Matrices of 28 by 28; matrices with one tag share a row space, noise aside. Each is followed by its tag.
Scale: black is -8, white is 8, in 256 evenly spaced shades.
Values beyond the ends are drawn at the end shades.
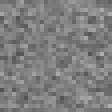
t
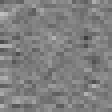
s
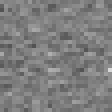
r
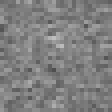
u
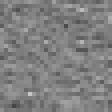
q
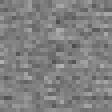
u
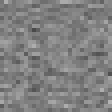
r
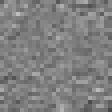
t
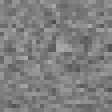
t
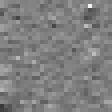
s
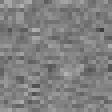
r
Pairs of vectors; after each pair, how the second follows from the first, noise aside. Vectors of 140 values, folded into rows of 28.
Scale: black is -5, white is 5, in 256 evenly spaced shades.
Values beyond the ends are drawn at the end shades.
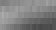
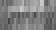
wrapped around, negated.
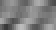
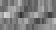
wrapped around, negated.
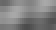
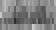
wrapped around.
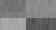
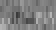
wrapped around, negated, partly zeroed.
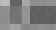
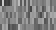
sign-scrambled.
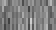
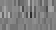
wrapped around, negated, partly zeroed.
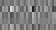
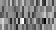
reversed, negated, scaled up.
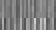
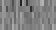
wrapped around, negated, partly zeroed.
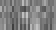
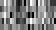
reversed, negated, scaled up.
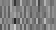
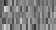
wrapped around, negated.
